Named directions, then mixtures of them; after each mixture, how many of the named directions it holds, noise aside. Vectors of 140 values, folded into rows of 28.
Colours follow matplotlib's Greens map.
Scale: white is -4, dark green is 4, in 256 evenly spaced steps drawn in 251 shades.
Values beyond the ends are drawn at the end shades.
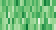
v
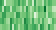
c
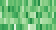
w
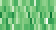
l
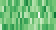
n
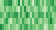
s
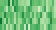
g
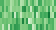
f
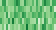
one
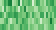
two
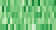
four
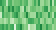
one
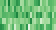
four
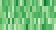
one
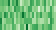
two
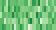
two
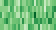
three
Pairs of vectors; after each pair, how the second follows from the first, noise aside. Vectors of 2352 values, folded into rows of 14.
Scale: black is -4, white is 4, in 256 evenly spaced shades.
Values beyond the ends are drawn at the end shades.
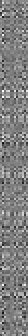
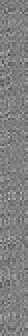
wrapped around, shrunk.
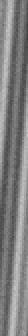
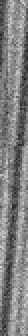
wrapped around, negated.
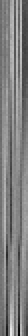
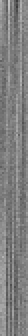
reversed, negated, shrunk.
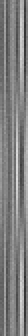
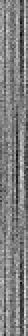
negated.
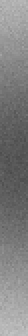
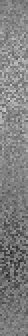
wrapped around, negated, partly zeroed.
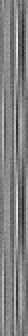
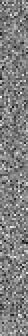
shuffled.
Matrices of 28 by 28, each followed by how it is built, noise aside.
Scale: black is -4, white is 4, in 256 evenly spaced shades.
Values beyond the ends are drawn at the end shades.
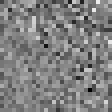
upper triangular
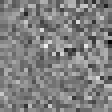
upper triangular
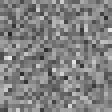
noise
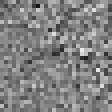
upper triangular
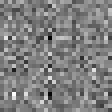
low rank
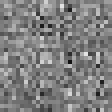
low rank
